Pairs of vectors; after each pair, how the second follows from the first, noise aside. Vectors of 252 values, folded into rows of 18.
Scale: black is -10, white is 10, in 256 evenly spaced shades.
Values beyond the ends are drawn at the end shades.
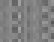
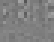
wrapped around, negated, partly zeroed.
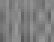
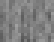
copied.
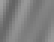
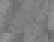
wrapped around, negated, shrunk.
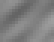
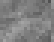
wrapped around, negated.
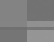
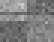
reversed, scaled up.
